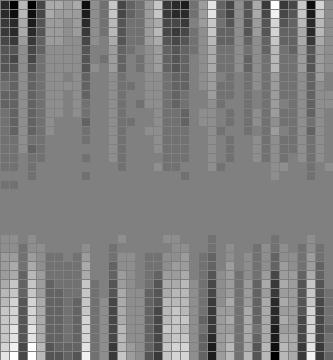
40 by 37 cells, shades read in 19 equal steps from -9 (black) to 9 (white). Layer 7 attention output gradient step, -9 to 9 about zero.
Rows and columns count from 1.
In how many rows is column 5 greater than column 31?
14
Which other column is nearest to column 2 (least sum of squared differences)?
4
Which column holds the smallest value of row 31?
31
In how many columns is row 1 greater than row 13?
17
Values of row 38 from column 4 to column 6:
7 3 -2
